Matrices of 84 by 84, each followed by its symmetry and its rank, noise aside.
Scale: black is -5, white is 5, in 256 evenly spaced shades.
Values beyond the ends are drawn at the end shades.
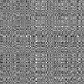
no symmetry, rank three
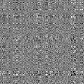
no symmetry, rank four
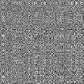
no symmetry, rank five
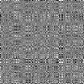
no symmetry, rank three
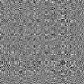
no symmetry, rank five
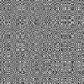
no symmetry, rank three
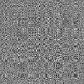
symmetric, rank five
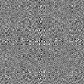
no symmetry, rank four
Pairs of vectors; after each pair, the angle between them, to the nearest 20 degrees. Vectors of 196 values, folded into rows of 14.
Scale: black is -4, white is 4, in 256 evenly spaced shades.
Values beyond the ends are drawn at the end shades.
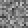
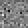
80 degrees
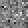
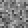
100 degrees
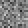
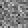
140 degrees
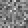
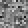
60 degrees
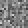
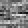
60 degrees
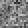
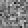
40 degrees
